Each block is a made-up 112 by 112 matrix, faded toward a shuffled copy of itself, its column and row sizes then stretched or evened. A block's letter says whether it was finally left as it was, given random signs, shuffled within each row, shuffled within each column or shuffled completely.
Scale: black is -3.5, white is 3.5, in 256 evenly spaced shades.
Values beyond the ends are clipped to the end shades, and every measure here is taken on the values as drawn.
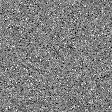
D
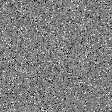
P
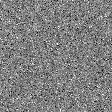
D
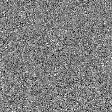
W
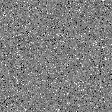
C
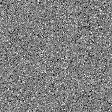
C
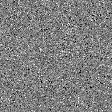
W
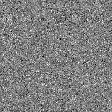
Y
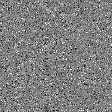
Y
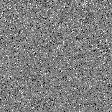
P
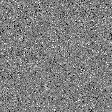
C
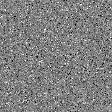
W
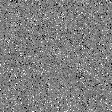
Y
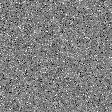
D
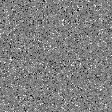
Y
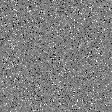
C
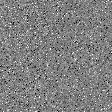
C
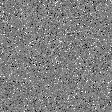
D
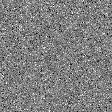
C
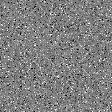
Y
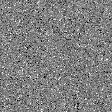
W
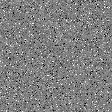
C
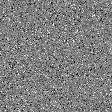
D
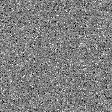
Y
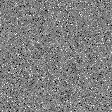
D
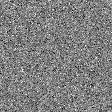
D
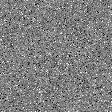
P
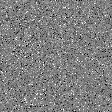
Y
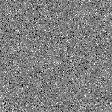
Y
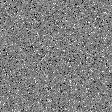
D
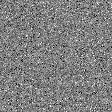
C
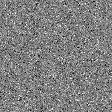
D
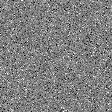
C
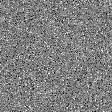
P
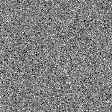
P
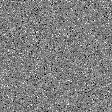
C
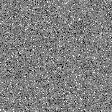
W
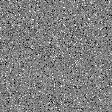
Y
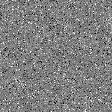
Y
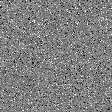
D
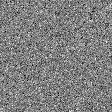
D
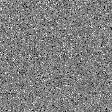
W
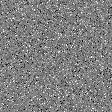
D
